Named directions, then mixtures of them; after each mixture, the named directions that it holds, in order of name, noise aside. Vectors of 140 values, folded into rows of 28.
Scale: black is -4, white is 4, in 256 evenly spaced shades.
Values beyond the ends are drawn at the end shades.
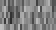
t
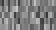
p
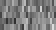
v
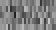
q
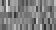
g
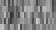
t.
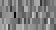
p, q.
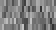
v.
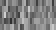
t, v.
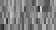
t, v.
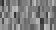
p.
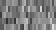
v.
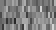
v.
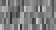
g, t.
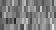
v.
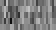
t, v.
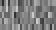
g, p.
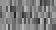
q.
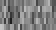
t.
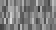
t.
